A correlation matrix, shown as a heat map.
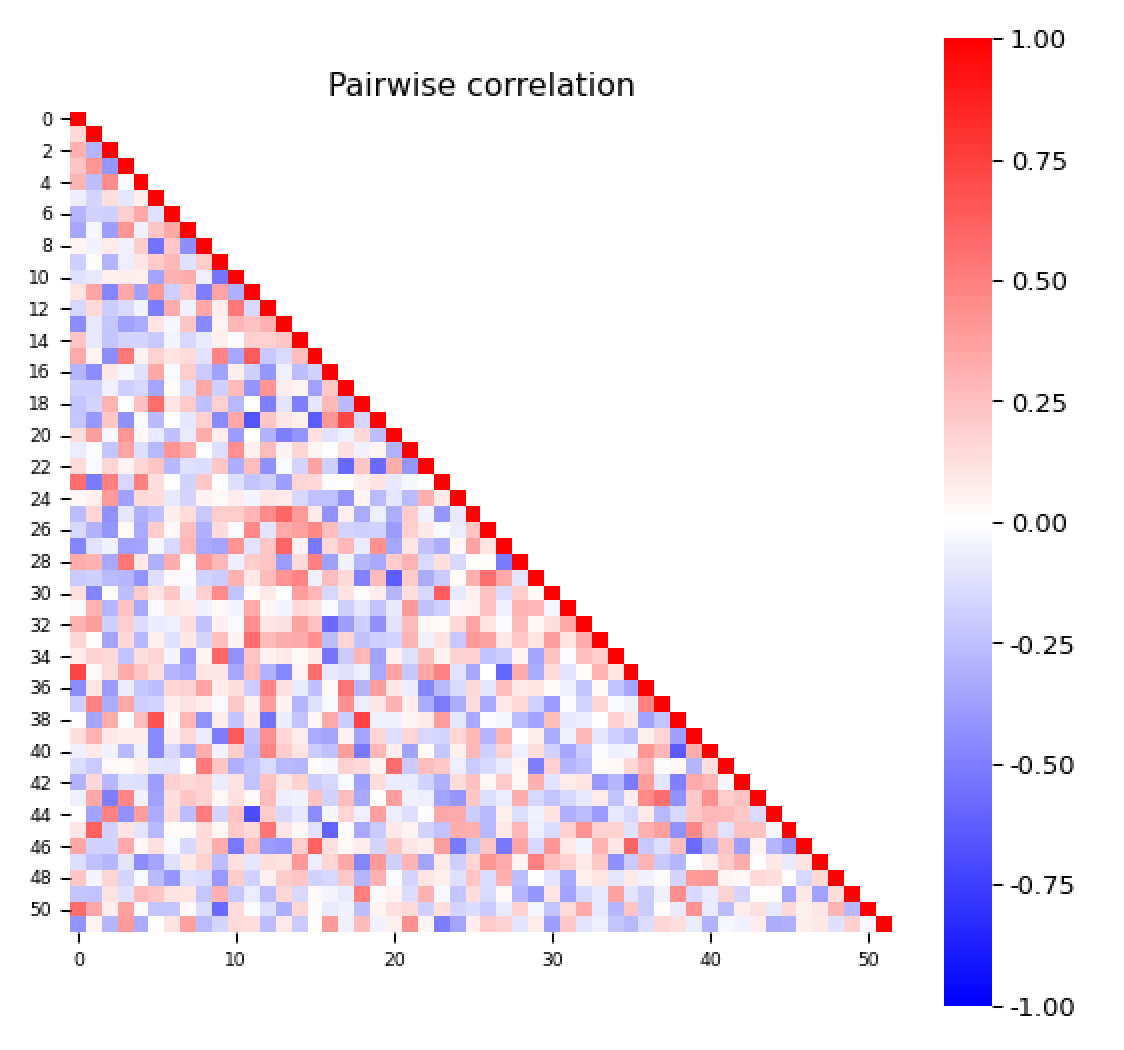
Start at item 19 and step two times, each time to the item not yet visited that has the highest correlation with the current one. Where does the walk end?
36
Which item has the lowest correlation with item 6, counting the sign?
48
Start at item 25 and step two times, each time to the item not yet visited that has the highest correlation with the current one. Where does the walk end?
27
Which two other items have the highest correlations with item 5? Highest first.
38, 18
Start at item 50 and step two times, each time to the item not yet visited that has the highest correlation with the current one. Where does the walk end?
35
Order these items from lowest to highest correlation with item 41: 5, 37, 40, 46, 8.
5, 37, 40, 46, 8
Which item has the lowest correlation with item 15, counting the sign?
19
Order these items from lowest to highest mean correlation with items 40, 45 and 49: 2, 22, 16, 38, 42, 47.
16, 38, 47, 2, 22, 42
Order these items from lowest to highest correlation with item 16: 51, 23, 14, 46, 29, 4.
14, 4, 23, 46, 29, 51
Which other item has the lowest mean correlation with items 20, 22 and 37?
29
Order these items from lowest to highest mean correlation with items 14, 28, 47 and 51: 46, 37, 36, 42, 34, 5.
5, 34, 37, 36, 42, 46
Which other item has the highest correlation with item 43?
37
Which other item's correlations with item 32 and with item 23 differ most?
1
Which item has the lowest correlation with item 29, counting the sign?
20
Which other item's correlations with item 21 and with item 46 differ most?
10
